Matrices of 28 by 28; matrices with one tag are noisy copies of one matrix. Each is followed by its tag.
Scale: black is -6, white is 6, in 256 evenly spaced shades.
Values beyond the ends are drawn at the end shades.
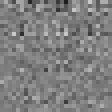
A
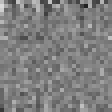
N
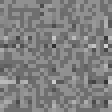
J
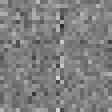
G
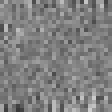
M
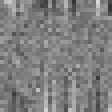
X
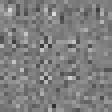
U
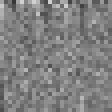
N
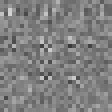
U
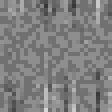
X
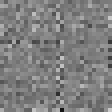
G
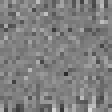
M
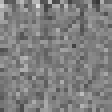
N
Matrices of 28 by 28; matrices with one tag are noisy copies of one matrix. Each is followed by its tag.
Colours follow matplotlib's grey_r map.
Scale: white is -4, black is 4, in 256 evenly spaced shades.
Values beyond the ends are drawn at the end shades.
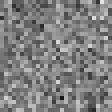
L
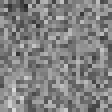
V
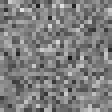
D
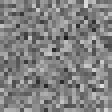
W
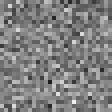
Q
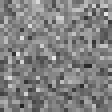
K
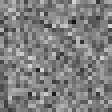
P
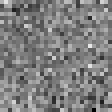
L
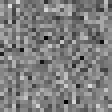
Q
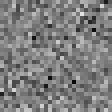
W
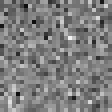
V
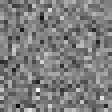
W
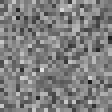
P
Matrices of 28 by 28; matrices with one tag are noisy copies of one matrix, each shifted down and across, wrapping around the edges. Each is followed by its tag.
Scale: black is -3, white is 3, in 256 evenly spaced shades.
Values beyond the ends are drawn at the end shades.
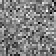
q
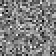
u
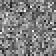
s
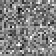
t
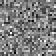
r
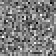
u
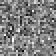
q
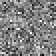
u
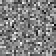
r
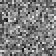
r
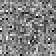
q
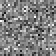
u
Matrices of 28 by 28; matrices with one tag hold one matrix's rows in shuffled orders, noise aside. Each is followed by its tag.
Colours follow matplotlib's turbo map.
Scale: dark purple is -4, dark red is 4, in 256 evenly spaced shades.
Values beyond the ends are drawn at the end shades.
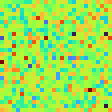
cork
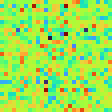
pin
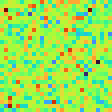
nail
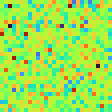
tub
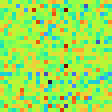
pin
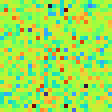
pin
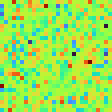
cork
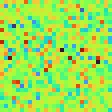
tub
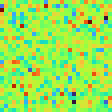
cork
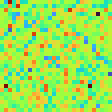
nail
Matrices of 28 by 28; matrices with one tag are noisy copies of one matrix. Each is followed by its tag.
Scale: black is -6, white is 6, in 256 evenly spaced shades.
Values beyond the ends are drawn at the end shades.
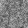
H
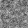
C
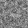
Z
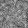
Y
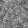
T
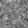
T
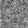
C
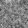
T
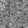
H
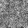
H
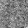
H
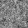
Y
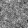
T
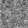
C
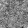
H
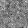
H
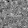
Z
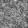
Y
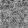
C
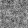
C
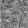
C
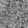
H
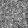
Y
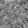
T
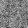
H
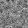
Z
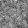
Y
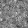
Y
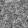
T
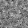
Z
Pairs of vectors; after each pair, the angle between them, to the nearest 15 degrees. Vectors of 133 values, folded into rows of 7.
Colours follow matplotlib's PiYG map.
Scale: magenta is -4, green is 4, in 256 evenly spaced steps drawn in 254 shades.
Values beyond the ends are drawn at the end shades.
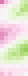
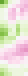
165 degrees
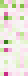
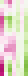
90 degrees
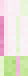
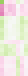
120 degrees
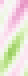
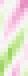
15 degrees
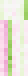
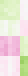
75 degrees
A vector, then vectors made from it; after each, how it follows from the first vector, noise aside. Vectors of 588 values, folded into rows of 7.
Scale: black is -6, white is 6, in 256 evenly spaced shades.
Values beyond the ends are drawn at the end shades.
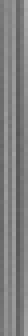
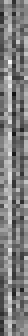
reversed, negated, scaled up.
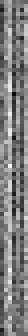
reversed, negated, scaled up.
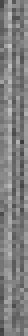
reversed, negated.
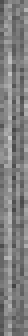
reversed, negated.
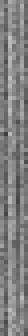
wrapped around, negated.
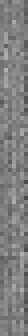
wrapped around, partly zeroed.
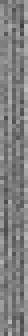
wrapped around, negated.
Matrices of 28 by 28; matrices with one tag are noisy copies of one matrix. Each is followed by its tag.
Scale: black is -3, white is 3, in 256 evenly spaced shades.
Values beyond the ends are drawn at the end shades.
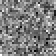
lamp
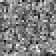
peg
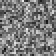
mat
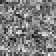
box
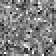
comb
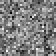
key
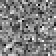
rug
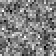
key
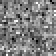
box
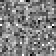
mat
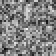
mat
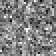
mat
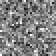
rug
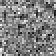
lamp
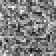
lamp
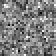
comb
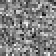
box
